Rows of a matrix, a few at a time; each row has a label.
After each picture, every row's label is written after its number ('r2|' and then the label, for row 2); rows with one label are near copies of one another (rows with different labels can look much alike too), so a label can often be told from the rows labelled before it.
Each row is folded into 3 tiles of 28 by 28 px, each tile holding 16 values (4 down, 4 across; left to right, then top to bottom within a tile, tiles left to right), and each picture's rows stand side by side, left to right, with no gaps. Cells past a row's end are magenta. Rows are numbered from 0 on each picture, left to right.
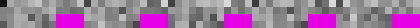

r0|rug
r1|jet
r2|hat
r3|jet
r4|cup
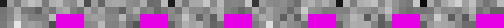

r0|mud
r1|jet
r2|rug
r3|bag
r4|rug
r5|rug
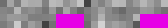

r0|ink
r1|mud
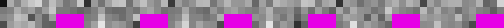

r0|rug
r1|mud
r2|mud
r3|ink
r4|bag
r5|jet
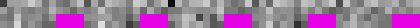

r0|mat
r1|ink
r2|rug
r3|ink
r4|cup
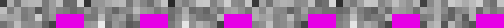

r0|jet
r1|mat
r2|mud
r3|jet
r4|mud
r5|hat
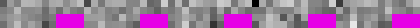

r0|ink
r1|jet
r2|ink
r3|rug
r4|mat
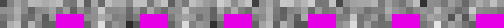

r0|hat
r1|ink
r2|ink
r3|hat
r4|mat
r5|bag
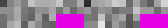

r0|hat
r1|mat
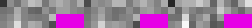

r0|mud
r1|mud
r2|mat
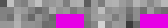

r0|cup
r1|ink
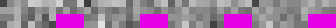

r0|hat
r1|mat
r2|ink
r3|bag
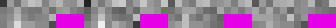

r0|mud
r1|mud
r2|cup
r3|jet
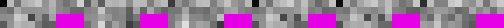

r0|rug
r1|ink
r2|mud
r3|rug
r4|rug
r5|cup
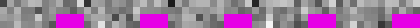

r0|jet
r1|bag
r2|rug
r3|mat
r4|ink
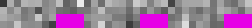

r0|jet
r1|ink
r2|mat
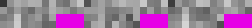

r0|mat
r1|hat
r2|mud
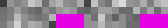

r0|mud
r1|cup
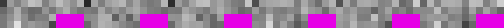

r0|mud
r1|rug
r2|rug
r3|mat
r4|jet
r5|ink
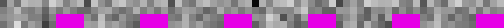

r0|ink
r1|cup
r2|cup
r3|rug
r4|hat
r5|cup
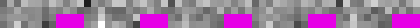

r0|ink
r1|mud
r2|cup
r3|ink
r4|cup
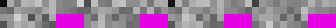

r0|rug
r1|cup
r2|rug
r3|bag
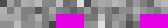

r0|jet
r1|mat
